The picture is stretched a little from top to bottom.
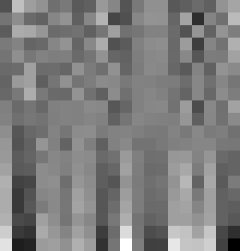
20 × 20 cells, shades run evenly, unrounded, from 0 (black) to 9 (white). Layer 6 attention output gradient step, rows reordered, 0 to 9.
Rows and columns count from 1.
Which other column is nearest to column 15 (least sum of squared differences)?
11
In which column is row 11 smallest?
2
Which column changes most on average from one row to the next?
17
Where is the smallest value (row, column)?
20, 20
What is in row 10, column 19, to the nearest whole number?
4
